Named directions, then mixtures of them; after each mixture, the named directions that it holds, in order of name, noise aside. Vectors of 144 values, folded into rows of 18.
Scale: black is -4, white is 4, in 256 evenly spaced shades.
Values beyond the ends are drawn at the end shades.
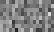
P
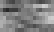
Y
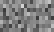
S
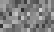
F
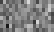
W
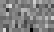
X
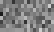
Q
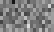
Q.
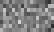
S.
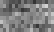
F, X, Y.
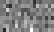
X.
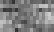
P, Y.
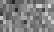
Q, W, Y.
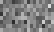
Q.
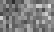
Q, W, Y.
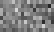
Q, Y.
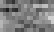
Y.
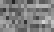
Q, S, Y.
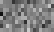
F, Q.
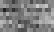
S, Y.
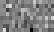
X.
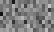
P, Q.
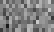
S, W.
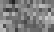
P, X, Y.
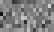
F, Q.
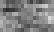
Y.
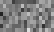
F, Q, S.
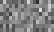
F, W.
